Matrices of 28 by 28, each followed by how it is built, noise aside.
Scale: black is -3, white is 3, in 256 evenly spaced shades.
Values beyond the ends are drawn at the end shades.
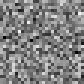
repeating columns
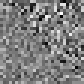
upper triangular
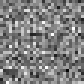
blocks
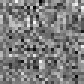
low rank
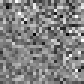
upper triangular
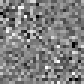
block diagonal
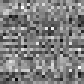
blocks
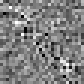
banded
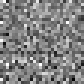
repeating columns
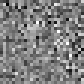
upper triangular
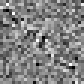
banded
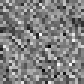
Toeplitz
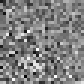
lower triangular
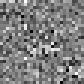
block diagonal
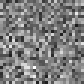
blocks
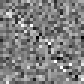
banded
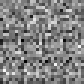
repeating columns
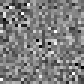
block diagonal
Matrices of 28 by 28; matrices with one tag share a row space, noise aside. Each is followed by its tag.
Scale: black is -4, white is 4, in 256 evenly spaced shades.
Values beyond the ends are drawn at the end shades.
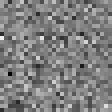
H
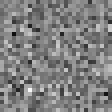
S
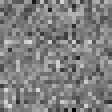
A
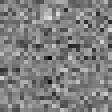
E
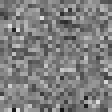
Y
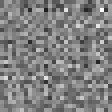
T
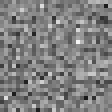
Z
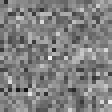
Z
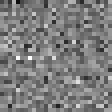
T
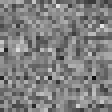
Z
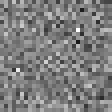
A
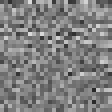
Z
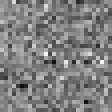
T
